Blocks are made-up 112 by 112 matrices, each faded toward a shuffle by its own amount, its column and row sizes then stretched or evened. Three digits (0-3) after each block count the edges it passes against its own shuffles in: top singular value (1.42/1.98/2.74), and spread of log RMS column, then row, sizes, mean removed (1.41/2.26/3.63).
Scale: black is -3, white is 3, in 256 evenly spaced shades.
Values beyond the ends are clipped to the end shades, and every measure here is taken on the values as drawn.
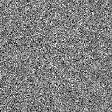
1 1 0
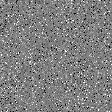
1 1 0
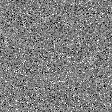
0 0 1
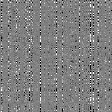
3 3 1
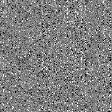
1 2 0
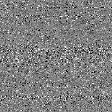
1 1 2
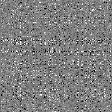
2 2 2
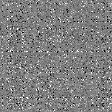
0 2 2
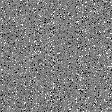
0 2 0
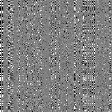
3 3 0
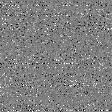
0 0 2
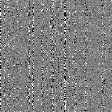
2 3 0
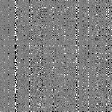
2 3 2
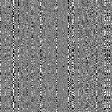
3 3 0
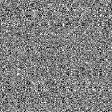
2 1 2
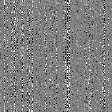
2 3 0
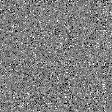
0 1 1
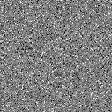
2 0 0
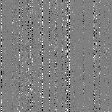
1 3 0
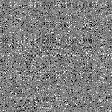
2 0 1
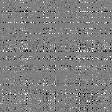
2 2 3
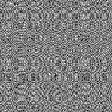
3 0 0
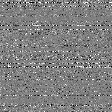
1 0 3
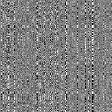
3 3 1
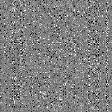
2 2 1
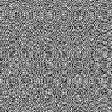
3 0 0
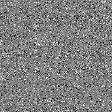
0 1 2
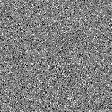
1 0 0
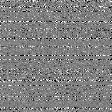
2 1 3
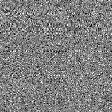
2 0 1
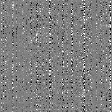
2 3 1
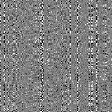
3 3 1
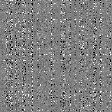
1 3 2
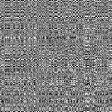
3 2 3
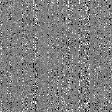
0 3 1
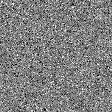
0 0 0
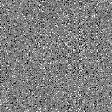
2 1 0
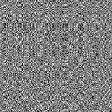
3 2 0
